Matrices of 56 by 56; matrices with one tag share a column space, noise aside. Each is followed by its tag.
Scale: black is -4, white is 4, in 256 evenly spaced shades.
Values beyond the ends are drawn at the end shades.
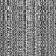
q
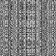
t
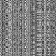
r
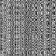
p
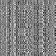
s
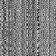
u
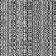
t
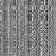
q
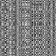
r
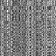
q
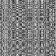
u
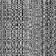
u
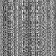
q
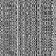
p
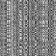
t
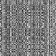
s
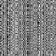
p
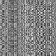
s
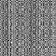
r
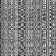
u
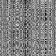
u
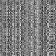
s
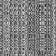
p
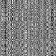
u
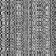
p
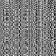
u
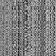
q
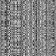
t
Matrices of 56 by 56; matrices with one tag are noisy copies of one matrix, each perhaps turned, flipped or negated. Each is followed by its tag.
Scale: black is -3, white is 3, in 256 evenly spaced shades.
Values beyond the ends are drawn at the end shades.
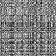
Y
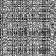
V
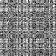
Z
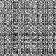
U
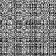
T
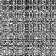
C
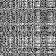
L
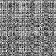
T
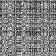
T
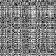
V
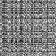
U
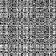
Z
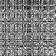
C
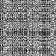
V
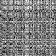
C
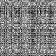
V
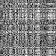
L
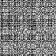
T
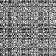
Z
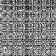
C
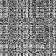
Z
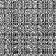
U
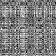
V
